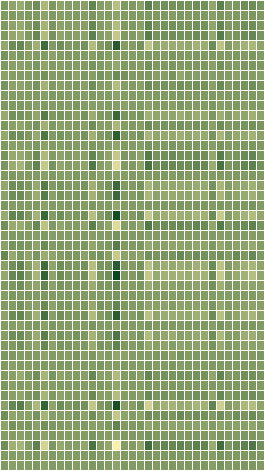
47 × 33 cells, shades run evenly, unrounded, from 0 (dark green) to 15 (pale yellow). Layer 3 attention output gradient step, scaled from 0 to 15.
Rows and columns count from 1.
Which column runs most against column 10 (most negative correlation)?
16
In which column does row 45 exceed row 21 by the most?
15
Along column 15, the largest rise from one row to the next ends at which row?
23
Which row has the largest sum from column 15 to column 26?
41
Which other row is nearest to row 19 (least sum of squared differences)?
20
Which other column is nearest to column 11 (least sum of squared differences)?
18
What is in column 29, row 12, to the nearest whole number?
8
